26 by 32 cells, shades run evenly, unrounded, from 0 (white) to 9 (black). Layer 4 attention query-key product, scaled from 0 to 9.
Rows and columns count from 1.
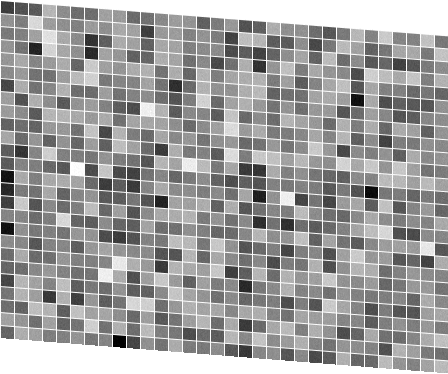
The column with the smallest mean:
4
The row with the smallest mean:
11
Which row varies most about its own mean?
14
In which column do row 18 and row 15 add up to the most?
1
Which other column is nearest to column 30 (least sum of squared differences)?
29
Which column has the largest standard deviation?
19
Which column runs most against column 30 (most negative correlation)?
2
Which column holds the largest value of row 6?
26
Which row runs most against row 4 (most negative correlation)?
23
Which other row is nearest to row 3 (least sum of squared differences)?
22
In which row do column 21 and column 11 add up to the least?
8
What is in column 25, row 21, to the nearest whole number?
4
